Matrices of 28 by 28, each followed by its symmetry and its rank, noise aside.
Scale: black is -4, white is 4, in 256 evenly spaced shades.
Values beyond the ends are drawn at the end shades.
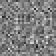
antisymmetric, rank six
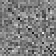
symmetric, rank six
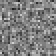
antisymmetric, rank six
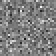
no symmetry, rank seven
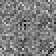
symmetric, rank seven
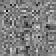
no symmetry, rank six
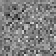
symmetric, rank six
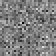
no symmetry, rank five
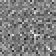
symmetric, rank six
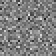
no symmetry, rank seven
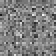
no symmetry, rank five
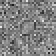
symmetric, rank seven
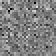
symmetric, rank five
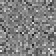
symmetric, rank six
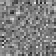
symmetric, rank five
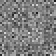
symmetric, rank six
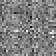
antisymmetric, rank six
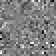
antisymmetric, rank six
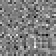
antisymmetric, rank six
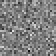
no symmetry, rank seven
